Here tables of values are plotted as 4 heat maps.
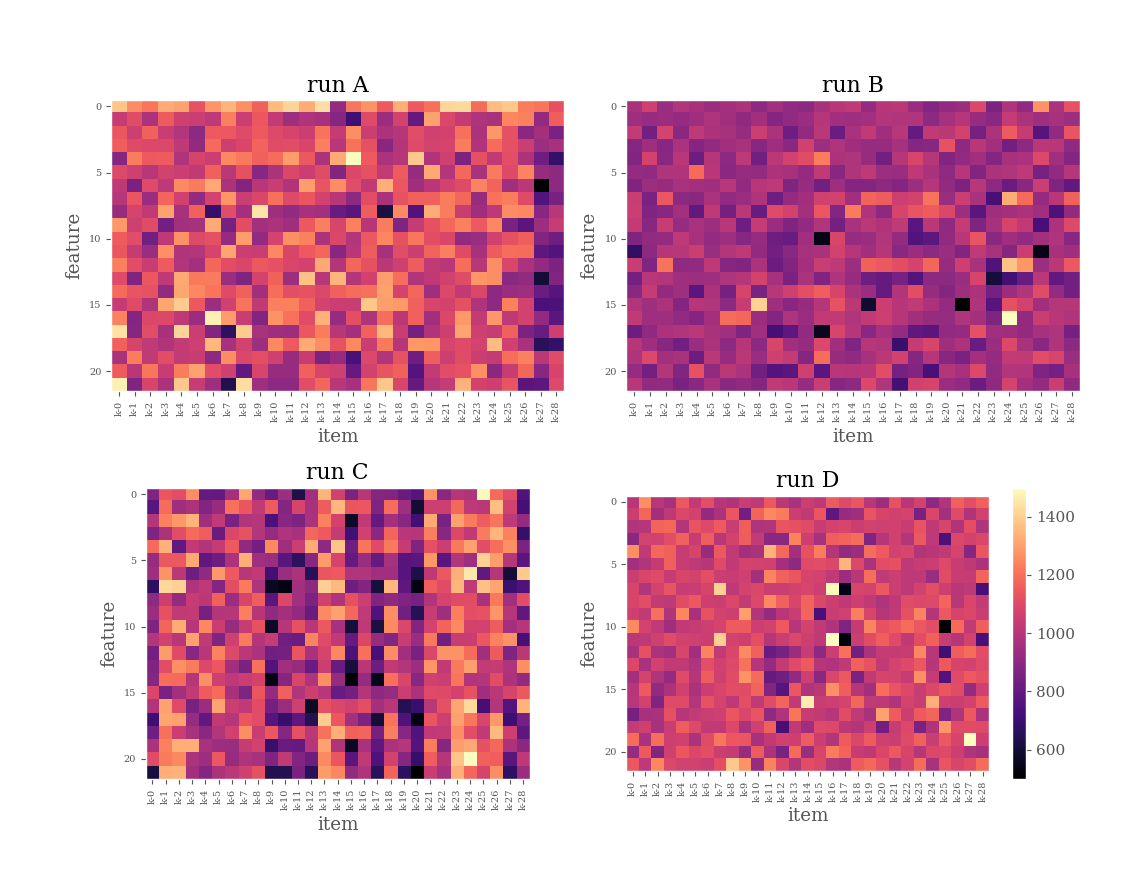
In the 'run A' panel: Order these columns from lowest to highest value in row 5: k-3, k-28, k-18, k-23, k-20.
k-28, k-23, k-3, k-18, k-20
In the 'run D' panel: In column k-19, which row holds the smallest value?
3
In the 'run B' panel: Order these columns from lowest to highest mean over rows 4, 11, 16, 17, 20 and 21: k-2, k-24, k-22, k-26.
k-26, k-2, k-22, k-24
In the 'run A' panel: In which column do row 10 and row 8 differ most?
k-17
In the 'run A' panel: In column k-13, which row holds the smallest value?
19
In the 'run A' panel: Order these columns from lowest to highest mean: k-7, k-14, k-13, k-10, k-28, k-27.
k-27, k-28, k-14, k-7, k-10, k-13
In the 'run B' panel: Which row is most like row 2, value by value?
9
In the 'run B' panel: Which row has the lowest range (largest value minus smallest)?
1
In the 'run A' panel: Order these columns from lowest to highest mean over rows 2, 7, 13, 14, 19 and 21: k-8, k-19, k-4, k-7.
k-19, k-7, k-8, k-4
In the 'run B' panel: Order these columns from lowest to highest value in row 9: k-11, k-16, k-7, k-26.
k-26, k-7, k-11, k-16
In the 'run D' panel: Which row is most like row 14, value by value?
12
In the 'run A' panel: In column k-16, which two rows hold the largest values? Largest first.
15, 0
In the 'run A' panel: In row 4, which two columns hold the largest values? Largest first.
k-15, k-19
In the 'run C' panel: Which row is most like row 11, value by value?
3
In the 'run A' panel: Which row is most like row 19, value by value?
1
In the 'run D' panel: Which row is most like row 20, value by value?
15
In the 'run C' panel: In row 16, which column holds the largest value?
k-24
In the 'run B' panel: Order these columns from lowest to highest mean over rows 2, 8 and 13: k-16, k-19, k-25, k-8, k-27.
k-27, k-16, k-25, k-8, k-19
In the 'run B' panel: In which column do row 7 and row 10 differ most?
k-12
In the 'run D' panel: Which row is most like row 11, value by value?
7
